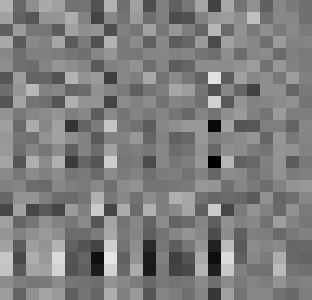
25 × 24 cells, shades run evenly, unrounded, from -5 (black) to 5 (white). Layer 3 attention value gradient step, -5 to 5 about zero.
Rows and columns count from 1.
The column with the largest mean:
9
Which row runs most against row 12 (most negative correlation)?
17
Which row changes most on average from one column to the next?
22
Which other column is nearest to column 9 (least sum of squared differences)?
18
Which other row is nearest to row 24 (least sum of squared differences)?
15
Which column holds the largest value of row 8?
3
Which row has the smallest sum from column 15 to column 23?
11
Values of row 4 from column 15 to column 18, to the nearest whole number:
-1 1 -2 1
